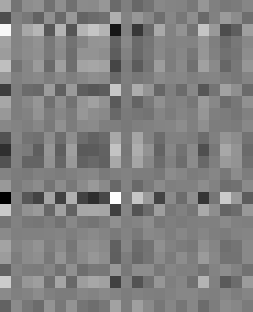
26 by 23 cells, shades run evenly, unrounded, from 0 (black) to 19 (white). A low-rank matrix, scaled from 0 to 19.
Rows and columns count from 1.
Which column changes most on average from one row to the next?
1
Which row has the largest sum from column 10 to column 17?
17
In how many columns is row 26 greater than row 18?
10
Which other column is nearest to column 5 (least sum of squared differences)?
7
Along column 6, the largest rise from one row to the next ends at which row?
18
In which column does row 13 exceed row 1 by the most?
11
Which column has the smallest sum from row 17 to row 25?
13
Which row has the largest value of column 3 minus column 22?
3
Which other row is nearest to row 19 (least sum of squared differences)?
23
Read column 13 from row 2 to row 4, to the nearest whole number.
11 4 8
